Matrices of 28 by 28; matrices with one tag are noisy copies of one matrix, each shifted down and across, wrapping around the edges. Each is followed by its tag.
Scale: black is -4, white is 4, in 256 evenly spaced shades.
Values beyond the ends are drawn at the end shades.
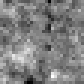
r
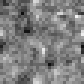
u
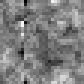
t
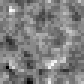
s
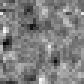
u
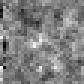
t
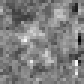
t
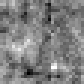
r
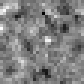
s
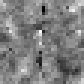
t
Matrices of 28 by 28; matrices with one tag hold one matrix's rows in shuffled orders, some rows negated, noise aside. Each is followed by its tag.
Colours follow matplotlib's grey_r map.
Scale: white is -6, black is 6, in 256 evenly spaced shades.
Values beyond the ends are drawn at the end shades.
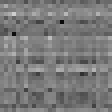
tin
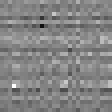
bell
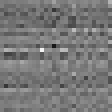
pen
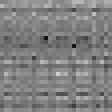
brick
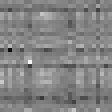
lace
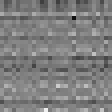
brick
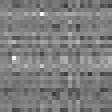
bell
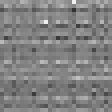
brick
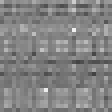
brick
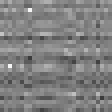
lace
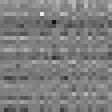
pen
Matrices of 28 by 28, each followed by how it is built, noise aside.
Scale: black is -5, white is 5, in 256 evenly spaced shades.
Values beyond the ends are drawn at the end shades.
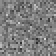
noise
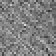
Toeplitz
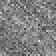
Toeplitz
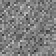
Hankel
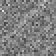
Hankel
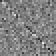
diagonal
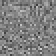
low rank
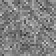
Toeplitz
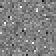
sparse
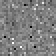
sparse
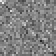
diagonal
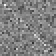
diagonal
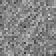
Hankel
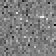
sparse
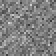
Hankel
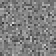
noise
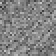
Hankel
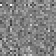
low rank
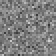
noise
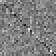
diagonal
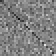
diagonal
